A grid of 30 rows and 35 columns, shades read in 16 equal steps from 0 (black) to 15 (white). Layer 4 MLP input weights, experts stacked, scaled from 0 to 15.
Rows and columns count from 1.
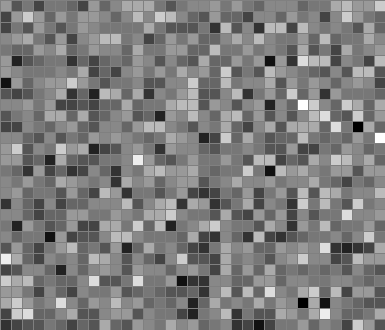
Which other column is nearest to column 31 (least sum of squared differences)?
34
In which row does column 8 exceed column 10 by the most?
14
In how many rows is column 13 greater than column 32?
17
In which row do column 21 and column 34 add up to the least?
6
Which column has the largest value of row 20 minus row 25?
32
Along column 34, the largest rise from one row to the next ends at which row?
7
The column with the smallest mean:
19
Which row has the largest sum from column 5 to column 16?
2
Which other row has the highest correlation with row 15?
22
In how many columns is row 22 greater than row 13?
13
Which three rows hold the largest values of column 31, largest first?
12, 15, 27
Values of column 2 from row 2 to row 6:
9 7 9 6 2
